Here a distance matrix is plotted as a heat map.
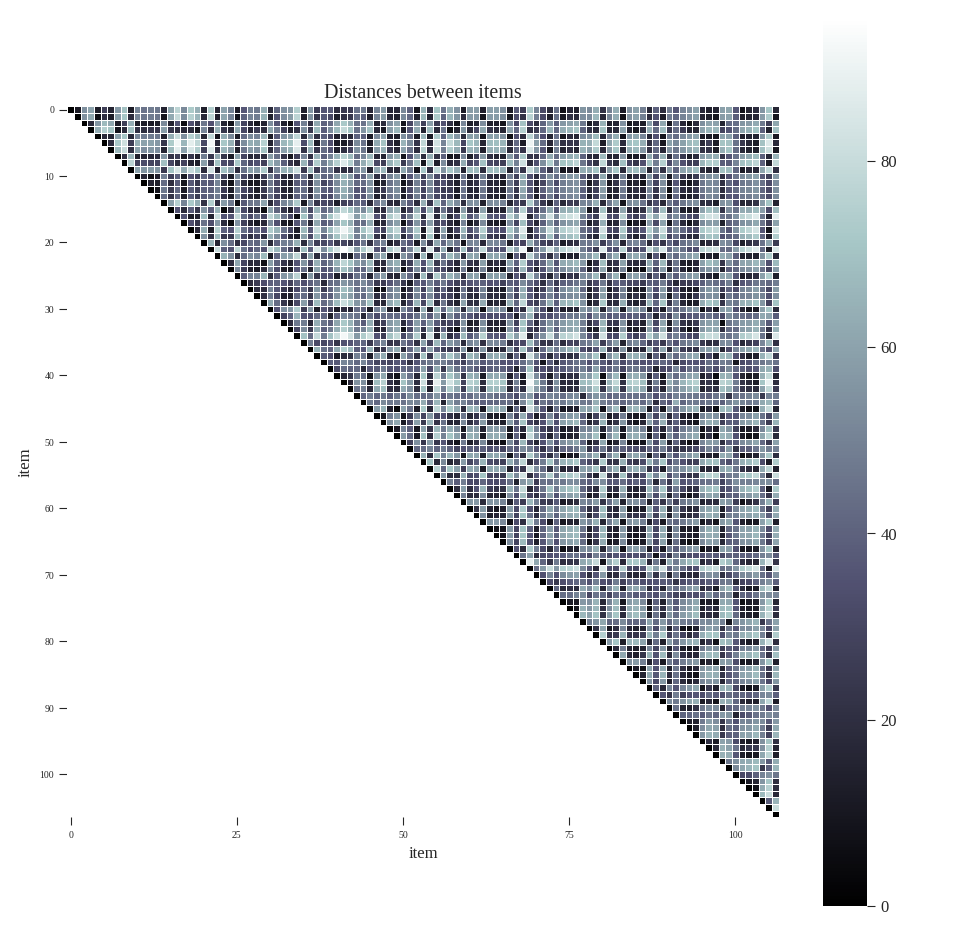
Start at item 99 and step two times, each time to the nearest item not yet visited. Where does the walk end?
43
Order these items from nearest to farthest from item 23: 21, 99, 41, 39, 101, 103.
21, 39, 99, 101, 103, 41
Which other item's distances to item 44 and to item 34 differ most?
16
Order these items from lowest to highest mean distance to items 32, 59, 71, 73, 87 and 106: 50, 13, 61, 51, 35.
35, 51, 13, 50, 61
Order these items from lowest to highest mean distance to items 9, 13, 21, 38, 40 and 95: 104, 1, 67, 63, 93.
1, 67, 93, 63, 104
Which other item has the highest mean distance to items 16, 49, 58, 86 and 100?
41
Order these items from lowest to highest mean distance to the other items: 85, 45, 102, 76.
85, 102, 45, 76
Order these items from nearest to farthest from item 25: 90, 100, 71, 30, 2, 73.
30, 71, 100, 73, 90, 2
